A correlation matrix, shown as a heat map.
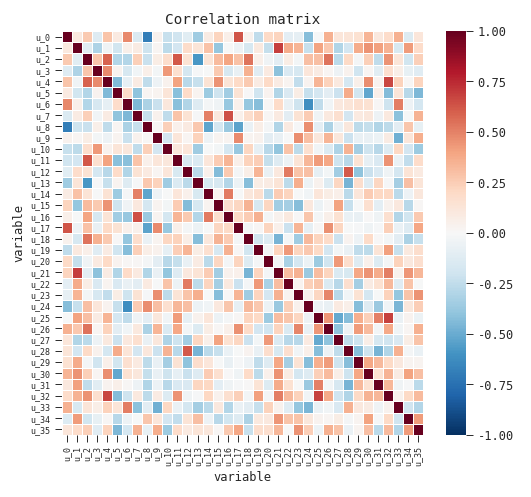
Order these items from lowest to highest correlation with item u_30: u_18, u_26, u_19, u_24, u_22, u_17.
u_19, u_24, u_17, u_22, u_18, u_26
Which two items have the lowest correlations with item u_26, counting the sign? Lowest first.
u_27, u_8
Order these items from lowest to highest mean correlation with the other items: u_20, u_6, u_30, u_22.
u_6, u_20, u_22, u_30
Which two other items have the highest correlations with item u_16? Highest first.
u_7, u_14
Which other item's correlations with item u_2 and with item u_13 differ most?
u_18
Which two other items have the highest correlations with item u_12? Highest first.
u_28, u_22
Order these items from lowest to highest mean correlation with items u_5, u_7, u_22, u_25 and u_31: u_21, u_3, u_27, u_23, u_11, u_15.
u_27, u_15, u_3, u_11, u_23, u_21
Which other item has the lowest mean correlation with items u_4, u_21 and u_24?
u_5
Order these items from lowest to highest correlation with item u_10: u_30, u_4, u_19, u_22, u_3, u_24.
u_30, u_19, u_4, u_24, u_22, u_3
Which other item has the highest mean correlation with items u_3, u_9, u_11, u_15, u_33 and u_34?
u_4
